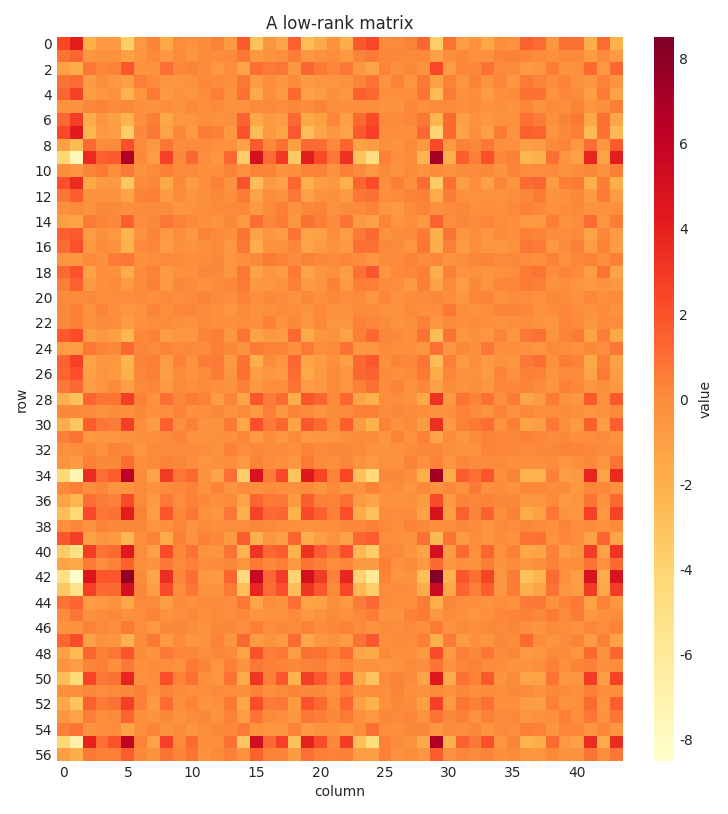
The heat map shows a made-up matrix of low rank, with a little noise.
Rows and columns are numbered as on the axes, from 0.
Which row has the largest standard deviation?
42
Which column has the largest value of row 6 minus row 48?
1
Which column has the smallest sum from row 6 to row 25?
29
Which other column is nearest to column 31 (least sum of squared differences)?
4
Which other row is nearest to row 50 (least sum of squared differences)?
37
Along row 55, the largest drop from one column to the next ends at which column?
30
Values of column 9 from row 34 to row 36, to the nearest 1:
1 0 0
